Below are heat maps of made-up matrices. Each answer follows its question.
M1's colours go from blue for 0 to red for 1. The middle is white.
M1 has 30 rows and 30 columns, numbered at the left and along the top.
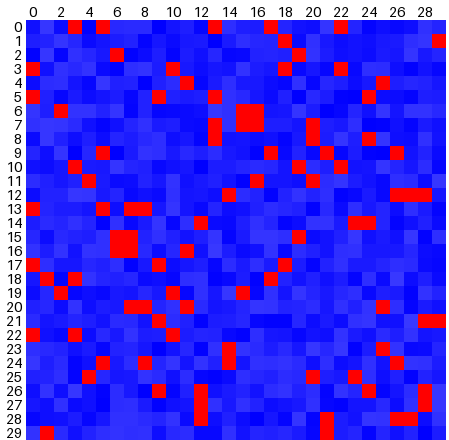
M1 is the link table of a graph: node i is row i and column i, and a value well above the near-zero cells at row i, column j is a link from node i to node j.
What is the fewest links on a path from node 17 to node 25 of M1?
5
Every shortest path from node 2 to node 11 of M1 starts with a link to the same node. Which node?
node 6
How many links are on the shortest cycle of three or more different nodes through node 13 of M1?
3
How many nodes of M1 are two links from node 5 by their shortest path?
8
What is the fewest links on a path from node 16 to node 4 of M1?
2
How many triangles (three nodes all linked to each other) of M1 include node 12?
2
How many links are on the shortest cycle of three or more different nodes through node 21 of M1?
4
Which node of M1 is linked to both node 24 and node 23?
node 14
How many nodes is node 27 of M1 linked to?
2
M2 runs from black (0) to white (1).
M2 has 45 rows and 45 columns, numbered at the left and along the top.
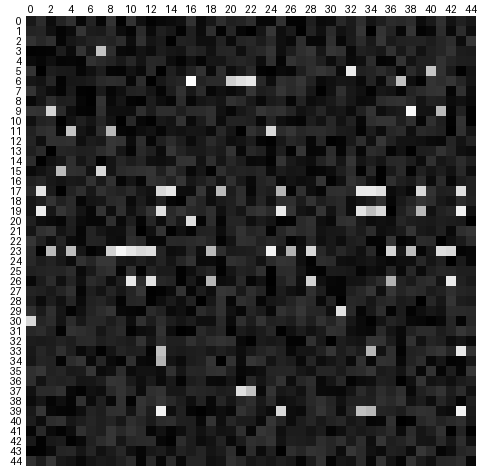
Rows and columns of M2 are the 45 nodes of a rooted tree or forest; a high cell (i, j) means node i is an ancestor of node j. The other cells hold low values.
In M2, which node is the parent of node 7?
3
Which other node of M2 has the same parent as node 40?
32
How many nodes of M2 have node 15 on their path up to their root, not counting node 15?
2
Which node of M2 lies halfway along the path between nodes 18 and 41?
23
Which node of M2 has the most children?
26
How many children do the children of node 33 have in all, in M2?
1
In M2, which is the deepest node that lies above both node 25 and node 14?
17
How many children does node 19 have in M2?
3
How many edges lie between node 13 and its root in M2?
5
